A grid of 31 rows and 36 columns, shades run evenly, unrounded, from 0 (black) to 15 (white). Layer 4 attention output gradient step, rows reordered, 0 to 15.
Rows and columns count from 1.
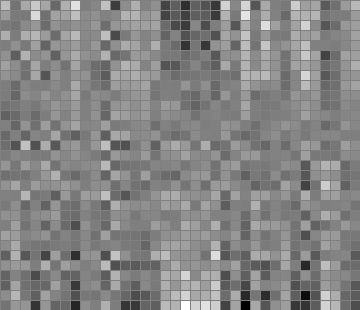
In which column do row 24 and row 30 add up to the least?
31
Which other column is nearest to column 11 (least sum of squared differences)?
3
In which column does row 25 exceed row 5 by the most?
19
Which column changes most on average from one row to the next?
11
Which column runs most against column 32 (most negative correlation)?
22
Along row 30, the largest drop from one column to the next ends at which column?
25
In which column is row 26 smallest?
8
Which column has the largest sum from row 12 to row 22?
33
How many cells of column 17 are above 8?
15
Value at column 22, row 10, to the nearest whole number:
6
